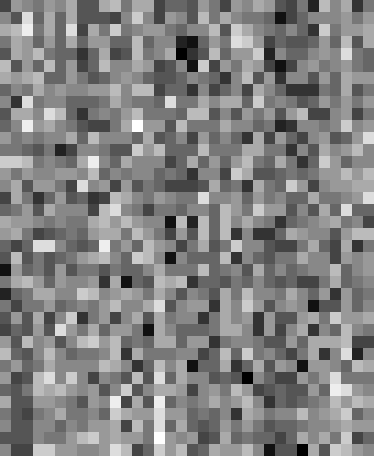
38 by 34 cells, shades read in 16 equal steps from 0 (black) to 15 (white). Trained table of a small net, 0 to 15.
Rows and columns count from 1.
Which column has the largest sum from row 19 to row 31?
15
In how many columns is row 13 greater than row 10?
15
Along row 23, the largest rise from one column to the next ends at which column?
2
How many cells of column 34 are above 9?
10
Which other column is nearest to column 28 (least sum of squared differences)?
25
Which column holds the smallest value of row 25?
1
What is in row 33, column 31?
14
